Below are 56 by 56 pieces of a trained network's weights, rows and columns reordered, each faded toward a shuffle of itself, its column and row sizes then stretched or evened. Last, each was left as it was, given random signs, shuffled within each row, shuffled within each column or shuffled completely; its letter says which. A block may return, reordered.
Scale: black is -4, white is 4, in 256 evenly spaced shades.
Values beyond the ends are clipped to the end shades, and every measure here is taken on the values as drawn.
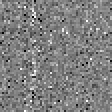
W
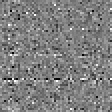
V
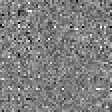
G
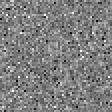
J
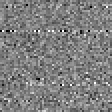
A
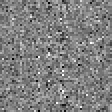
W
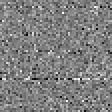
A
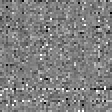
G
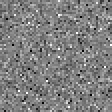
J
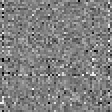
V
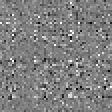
V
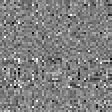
V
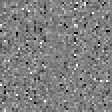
W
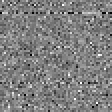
A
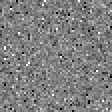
J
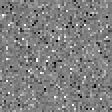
J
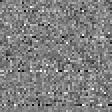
A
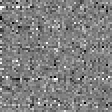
V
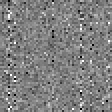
W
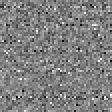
A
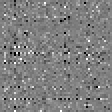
V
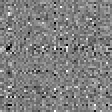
V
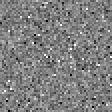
J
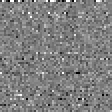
A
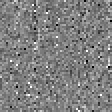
W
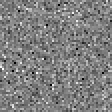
J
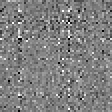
V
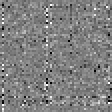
G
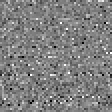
A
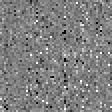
W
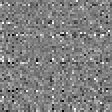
V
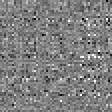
V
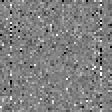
W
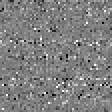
A
